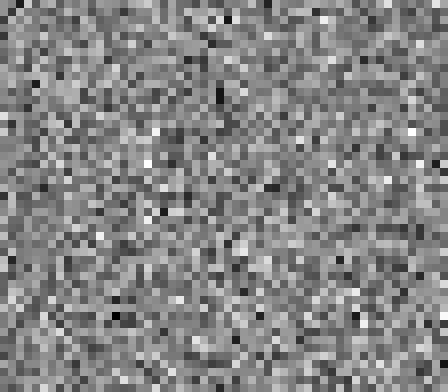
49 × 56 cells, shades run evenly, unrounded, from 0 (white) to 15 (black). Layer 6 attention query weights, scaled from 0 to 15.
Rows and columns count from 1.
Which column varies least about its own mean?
32
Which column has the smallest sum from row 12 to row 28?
19
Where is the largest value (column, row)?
15, 40
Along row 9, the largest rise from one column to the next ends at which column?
16
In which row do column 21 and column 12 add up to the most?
27
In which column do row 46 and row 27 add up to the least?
48
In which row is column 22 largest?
21
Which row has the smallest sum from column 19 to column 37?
44
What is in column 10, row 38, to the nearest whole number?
6
